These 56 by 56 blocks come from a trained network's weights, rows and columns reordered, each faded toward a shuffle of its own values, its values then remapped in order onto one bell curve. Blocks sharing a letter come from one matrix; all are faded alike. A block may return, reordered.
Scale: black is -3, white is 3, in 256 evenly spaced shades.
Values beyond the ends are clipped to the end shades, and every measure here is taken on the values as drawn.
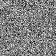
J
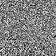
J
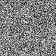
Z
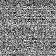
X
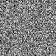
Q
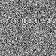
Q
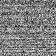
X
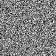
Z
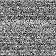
X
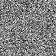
Z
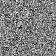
Z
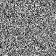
J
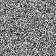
J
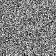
Z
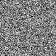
Z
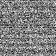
X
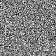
J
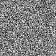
Z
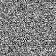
Q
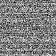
X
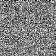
Q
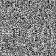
Q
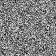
Z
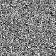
J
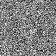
J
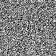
Z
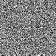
Q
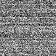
X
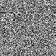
Q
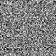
Q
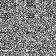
Q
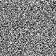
J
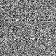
Q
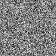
J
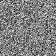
Z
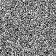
Z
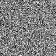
Z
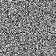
J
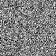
J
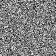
Z
